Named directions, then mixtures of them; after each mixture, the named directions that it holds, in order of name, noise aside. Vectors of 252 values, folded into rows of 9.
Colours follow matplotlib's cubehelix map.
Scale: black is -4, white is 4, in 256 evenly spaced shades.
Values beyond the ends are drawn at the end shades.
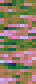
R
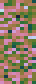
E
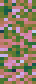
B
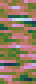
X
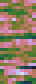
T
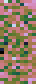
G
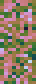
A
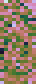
G.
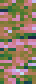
A, E, T.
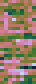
T.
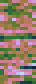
T.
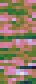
T.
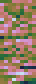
E, T.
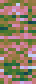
A, T, X.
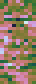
G, X.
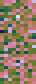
B, E, G.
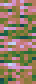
R.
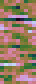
X.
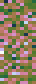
G.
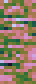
G, R, X.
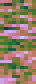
R.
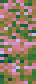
B, G, R.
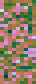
A, E.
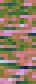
R, T.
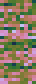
E, R.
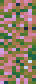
A.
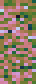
E.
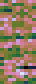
B, T.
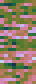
R.
